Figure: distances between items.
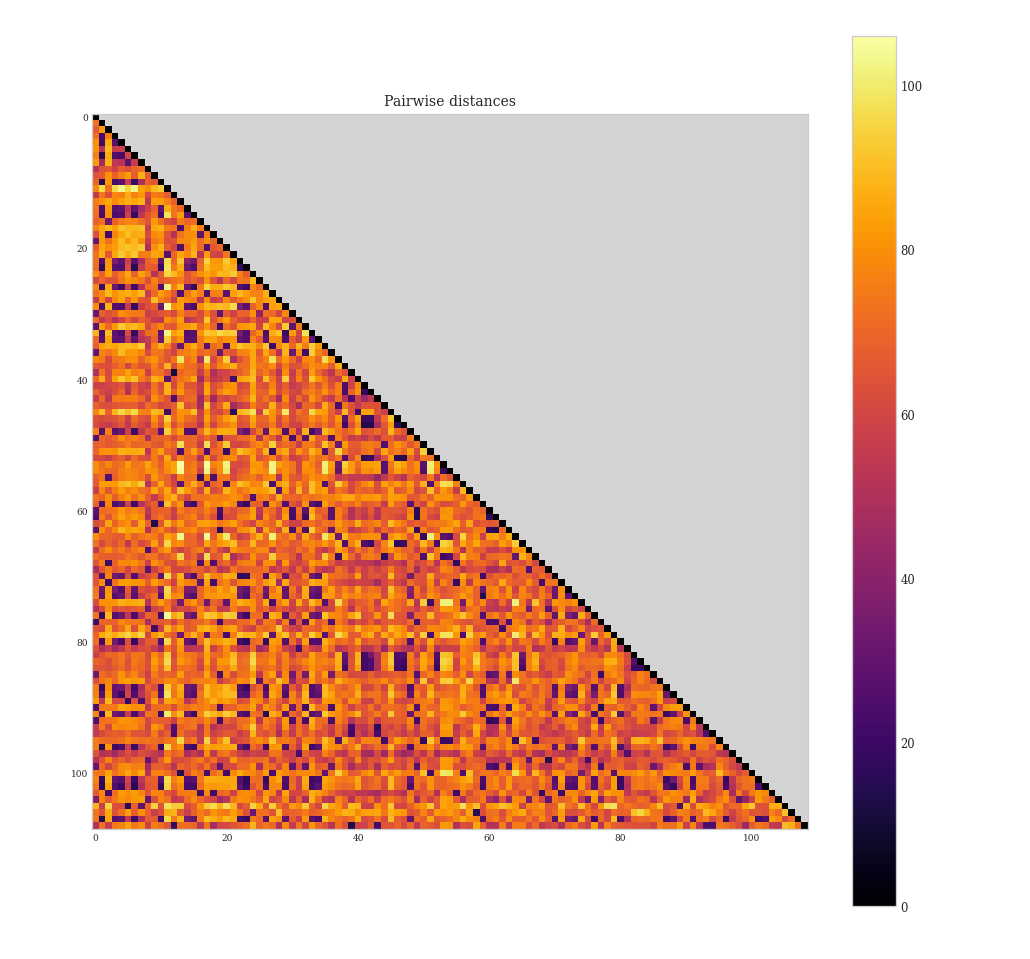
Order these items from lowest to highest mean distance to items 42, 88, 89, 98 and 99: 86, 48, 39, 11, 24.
48, 39, 86, 24, 11
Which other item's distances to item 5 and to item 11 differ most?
105
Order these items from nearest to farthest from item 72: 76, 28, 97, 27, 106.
76, 97, 106, 27, 28
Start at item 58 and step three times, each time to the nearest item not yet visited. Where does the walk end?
9
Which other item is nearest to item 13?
100
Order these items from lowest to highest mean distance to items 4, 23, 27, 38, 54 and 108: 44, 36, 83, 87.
87, 44, 83, 36
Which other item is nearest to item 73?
59
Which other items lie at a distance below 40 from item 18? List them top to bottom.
2, 16, 55, 68, 71, 103
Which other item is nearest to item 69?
98
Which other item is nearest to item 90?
77
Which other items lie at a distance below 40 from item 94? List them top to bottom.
12, 39, 43, 93, 108
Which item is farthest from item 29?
11
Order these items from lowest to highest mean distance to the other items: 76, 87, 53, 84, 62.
87, 76, 84, 62, 53
